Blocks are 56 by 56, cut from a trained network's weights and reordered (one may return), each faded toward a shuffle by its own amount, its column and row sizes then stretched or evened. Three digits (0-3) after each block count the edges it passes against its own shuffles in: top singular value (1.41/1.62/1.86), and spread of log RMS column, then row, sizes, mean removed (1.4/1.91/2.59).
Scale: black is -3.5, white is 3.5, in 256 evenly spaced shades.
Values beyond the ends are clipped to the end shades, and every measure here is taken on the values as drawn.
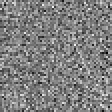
2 1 0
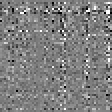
1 3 3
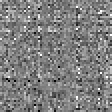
1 3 0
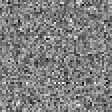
1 0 1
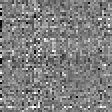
1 3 1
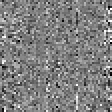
0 3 1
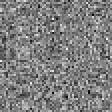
3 0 0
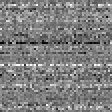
3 0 3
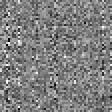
0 3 0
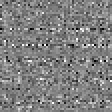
1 1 3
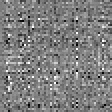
1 3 2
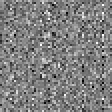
3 2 0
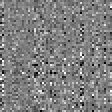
0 3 1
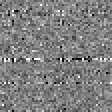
3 0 2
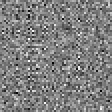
3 2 0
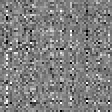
3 3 2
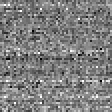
2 1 2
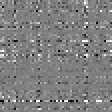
2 2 3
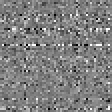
1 2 3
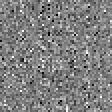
2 2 0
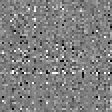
2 3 2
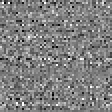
0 1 3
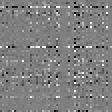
3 3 3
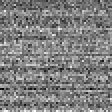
3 0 1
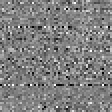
0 1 3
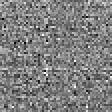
0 2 1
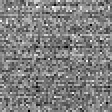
2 1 1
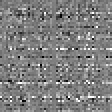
2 3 3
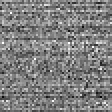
3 1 0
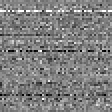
3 0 3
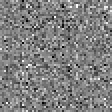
1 2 2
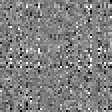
3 3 1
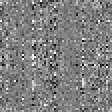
1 3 2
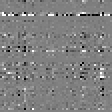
3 2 3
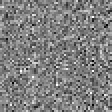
2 1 0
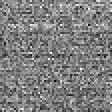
1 0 1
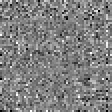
0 2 2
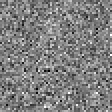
1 1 0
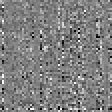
2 3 1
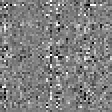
2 3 2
